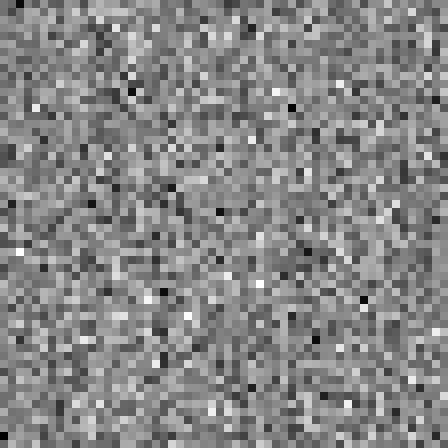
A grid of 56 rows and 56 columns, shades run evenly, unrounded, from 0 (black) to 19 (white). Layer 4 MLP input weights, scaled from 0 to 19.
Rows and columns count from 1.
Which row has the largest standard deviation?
12
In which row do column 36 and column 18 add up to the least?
35
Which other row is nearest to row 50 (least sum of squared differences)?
7
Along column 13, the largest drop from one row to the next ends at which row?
23
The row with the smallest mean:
15
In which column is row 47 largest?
45
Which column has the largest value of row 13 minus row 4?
32
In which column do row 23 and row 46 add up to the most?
24
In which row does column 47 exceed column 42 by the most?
2
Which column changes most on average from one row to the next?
43
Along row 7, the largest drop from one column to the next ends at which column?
55
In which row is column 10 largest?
51
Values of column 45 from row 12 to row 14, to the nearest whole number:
4 11 8
